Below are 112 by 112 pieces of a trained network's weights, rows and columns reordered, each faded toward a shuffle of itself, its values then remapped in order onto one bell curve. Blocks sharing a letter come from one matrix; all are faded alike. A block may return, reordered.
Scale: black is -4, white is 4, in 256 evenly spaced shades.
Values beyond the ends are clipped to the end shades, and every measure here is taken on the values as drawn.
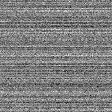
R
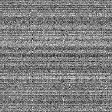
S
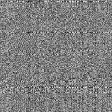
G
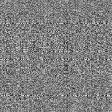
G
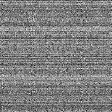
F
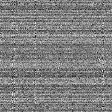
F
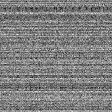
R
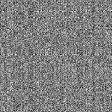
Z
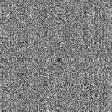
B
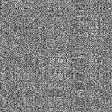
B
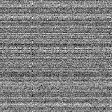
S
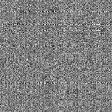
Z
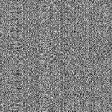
B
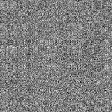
B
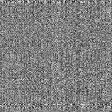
Z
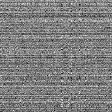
F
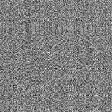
B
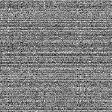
F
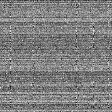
F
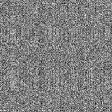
B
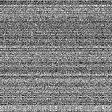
R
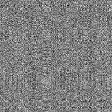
B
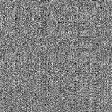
B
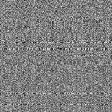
Z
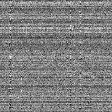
F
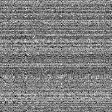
F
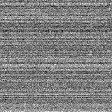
R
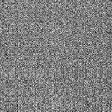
B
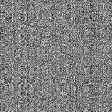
B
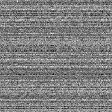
R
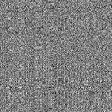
B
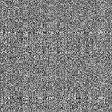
Z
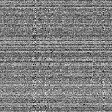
S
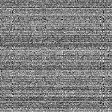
F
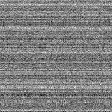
R
